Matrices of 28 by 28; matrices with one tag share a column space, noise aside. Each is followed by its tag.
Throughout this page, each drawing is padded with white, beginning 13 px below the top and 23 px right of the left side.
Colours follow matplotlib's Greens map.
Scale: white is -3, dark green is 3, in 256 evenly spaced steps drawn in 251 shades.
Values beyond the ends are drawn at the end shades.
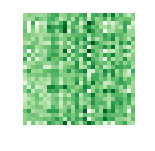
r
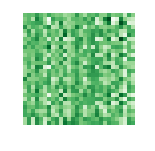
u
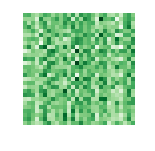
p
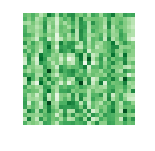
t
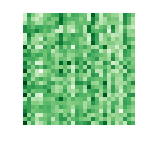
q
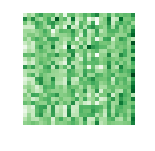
u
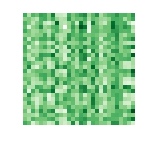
r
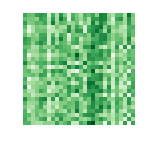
q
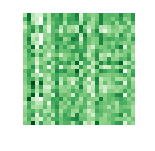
q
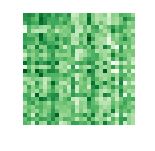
q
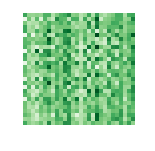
p
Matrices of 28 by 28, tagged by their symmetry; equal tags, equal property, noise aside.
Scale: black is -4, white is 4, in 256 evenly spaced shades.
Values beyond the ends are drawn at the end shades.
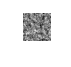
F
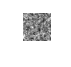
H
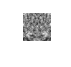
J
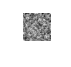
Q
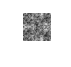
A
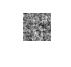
F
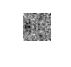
A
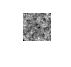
Q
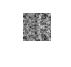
A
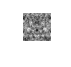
J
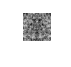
J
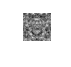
J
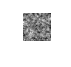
H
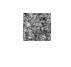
H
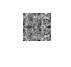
A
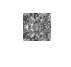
A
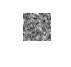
H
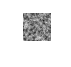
Q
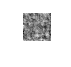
F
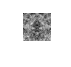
J
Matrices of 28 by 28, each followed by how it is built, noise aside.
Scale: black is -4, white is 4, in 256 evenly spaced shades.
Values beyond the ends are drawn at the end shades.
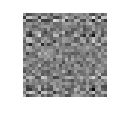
low rank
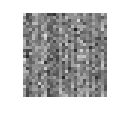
blocks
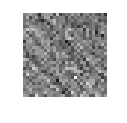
Toeplitz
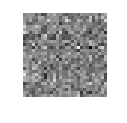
low rank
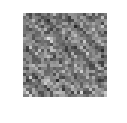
Toeplitz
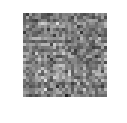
blocks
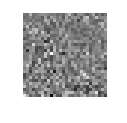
lower triangular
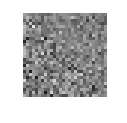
lower triangular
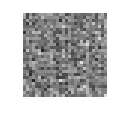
blocks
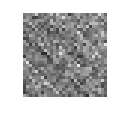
Toeplitz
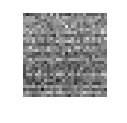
blocks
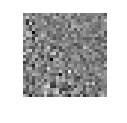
lower triangular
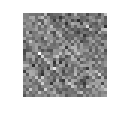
Toeplitz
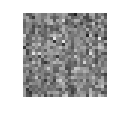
blocks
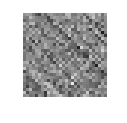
Toeplitz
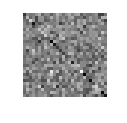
diagonal
